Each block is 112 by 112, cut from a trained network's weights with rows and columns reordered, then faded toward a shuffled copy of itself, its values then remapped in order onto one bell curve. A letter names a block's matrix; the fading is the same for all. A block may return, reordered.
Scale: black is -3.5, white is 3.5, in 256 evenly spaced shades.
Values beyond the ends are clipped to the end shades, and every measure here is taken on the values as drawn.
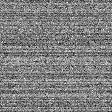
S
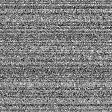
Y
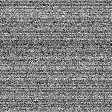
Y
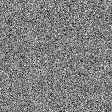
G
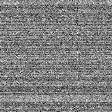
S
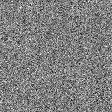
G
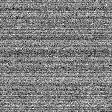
Y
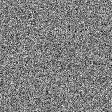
G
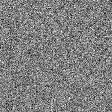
G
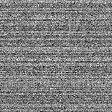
S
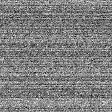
Y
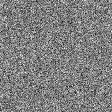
G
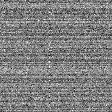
S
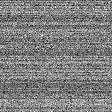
S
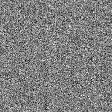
G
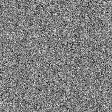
G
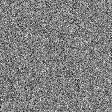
G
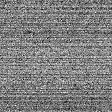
Y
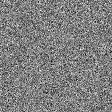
G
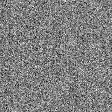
G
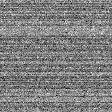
S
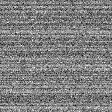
S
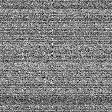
S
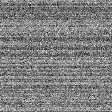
S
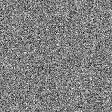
G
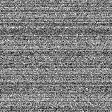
Y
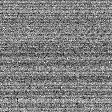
S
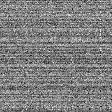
S
